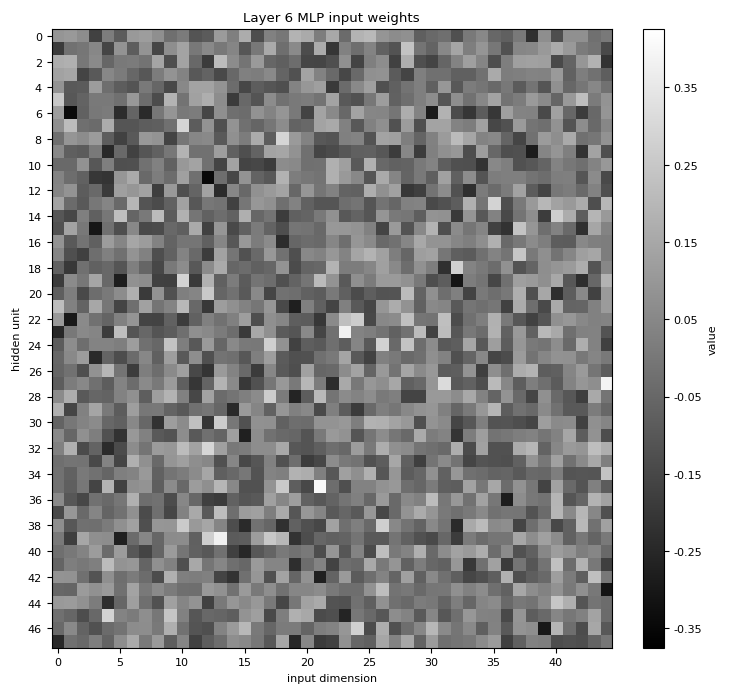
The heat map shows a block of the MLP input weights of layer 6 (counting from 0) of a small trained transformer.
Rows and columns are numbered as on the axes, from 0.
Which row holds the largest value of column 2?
39
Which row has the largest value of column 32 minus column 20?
18
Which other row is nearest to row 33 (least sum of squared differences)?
25
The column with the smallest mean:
36
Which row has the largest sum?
32
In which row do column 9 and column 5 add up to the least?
19
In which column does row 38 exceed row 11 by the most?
12
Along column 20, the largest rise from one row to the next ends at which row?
34
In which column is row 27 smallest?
22
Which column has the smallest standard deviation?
2
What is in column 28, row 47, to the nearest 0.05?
0.15
